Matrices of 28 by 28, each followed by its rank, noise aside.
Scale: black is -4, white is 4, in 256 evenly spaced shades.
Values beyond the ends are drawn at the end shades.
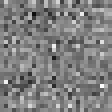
eight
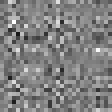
four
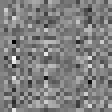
four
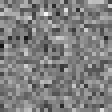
eight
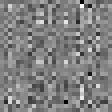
four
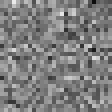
four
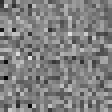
eight
